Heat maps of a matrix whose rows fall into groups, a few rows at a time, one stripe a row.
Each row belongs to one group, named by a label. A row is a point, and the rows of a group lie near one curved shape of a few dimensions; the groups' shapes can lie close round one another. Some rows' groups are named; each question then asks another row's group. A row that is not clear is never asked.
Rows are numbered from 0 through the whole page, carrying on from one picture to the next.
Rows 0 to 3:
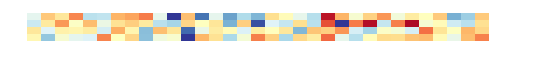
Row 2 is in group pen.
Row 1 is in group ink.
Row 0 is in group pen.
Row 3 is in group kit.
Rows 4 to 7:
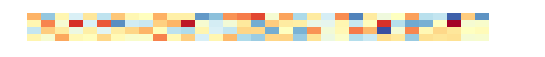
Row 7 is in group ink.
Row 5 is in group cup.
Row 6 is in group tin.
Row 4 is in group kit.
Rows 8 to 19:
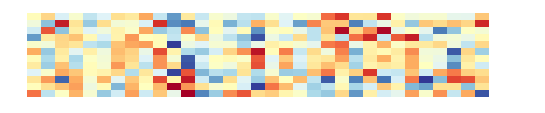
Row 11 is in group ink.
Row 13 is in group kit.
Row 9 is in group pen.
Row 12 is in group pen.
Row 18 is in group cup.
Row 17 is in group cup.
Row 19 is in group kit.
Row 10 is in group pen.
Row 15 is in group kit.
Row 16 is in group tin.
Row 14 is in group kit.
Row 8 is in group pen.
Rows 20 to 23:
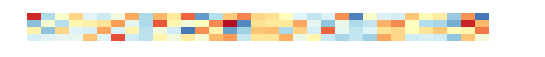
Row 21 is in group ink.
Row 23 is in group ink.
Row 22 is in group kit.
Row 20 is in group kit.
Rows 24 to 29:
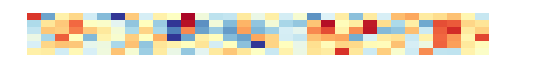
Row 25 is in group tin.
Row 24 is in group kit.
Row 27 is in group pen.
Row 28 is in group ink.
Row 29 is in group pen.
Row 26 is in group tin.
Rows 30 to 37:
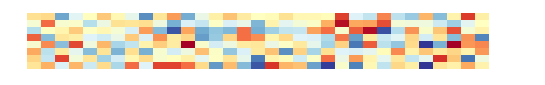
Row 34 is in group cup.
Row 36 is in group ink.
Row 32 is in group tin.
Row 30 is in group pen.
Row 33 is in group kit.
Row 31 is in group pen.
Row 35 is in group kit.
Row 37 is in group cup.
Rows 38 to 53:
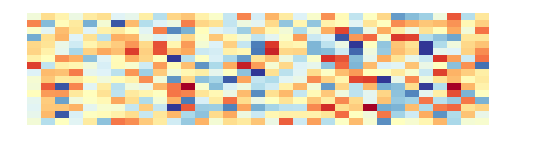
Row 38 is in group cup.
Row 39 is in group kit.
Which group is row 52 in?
pen
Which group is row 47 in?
tin
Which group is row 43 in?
cup
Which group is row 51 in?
tin
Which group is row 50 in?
pen
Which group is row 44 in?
pen
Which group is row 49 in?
cup
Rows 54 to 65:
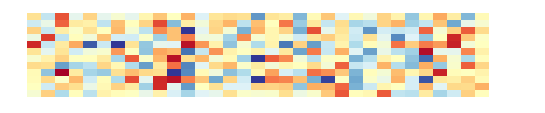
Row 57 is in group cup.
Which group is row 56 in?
pen
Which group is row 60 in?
cup
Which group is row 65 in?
pen
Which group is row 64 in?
pen
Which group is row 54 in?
ink
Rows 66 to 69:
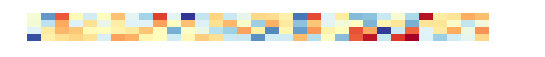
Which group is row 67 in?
ink
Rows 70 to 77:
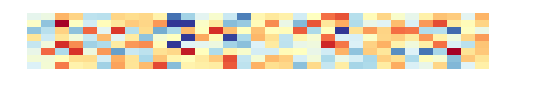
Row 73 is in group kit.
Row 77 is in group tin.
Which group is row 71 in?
pen
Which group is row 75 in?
cup
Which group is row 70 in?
pen
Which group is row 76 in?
ink
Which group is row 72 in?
ink
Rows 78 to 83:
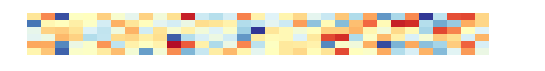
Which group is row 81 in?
pen
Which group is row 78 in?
cup
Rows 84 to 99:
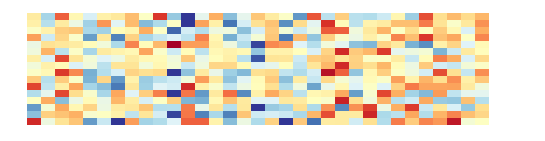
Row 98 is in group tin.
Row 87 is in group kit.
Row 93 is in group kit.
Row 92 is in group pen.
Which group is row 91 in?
pen
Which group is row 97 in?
ink
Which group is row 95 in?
tin
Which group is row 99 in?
kit
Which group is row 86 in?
pen
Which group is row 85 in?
kit
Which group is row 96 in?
pen
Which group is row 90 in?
ink
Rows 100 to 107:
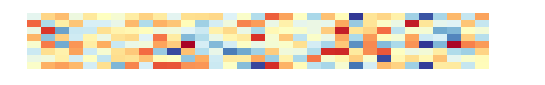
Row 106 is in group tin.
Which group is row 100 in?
cup
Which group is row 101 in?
kit
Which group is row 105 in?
pen
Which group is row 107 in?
cup
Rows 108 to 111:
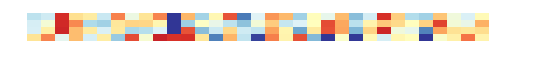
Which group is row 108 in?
tin
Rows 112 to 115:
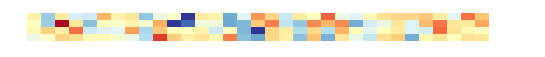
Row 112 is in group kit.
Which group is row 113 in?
pen
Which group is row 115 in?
ink
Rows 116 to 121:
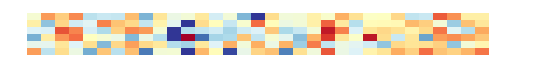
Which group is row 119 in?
tin
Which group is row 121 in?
kit
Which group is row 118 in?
pen
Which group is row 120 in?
tin
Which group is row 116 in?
ink
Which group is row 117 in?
kit
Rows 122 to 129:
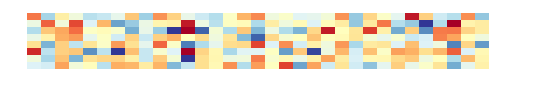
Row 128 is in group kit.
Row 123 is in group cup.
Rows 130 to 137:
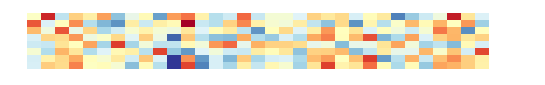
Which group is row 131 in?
kit
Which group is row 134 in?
ink
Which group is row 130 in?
cup
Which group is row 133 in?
tin
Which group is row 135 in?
pen
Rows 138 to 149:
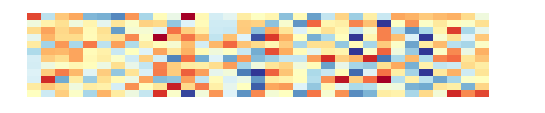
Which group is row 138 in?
kit
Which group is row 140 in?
cup
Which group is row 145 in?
ink
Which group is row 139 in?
tin
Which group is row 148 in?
cup
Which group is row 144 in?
tin
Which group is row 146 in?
cup
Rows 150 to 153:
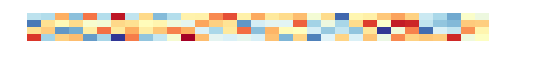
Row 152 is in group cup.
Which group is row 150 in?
ink
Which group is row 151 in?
ink
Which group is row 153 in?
kit
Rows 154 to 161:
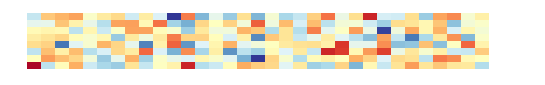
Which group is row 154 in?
tin
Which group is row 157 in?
cup
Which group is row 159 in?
pen
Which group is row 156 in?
tin
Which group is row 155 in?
tin
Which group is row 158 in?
pen
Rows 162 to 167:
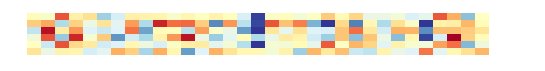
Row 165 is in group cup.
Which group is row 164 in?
ink
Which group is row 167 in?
pen
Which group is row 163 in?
cup
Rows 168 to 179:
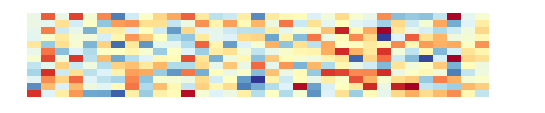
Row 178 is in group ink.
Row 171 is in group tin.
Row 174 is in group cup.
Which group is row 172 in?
kit
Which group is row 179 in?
kit
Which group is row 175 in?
tin
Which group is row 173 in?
pen
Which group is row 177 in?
ink
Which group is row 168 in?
cup
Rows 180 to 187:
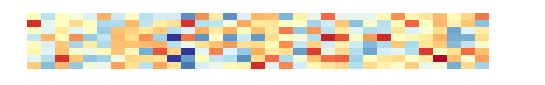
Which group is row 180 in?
kit
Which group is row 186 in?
pen
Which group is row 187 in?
kit
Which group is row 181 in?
kit
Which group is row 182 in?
tin
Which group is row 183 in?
pen
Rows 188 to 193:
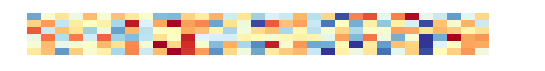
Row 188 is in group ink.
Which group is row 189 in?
cup
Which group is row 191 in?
cup
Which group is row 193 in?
cup
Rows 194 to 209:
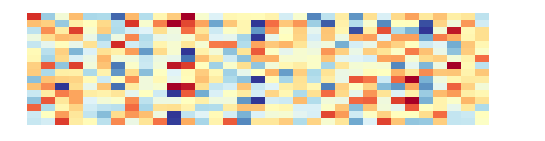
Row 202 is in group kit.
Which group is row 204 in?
cup
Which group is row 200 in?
kit
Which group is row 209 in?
tin
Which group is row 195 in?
cup
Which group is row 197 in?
ink
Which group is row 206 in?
ink
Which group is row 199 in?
kit
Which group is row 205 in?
tin
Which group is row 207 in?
kit
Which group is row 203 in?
ink
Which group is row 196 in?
cup
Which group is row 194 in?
kit
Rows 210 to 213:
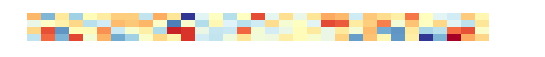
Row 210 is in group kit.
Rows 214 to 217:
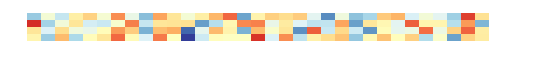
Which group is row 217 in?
kit
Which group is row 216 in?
pen
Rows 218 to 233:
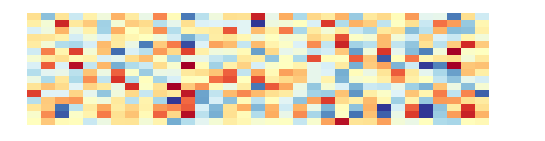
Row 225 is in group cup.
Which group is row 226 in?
ink
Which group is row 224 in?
tin
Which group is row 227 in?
ink
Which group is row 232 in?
cup
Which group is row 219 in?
ink
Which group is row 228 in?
cup
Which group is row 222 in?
pen
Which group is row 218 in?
kit
